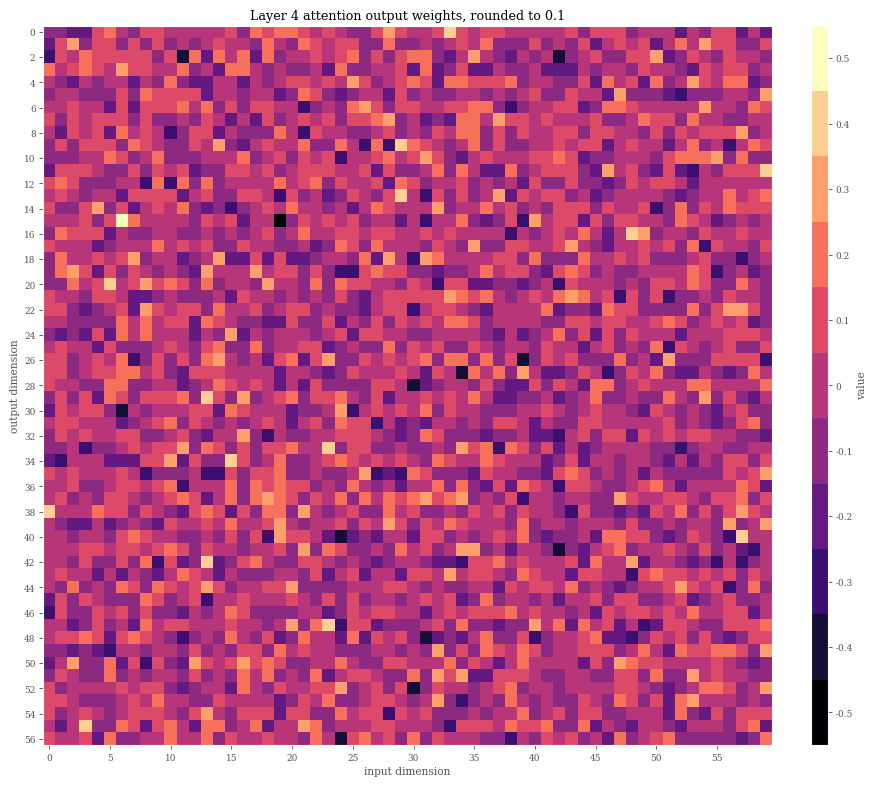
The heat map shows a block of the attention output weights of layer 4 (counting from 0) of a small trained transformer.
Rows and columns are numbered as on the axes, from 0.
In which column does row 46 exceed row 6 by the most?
38
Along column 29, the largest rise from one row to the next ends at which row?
9
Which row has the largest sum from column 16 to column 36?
37
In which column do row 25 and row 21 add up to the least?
51
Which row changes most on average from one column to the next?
26
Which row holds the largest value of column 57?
40
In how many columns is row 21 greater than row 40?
26
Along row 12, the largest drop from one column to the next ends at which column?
10
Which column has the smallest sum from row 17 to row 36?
52
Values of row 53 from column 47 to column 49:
0.2 0.1 -0.1
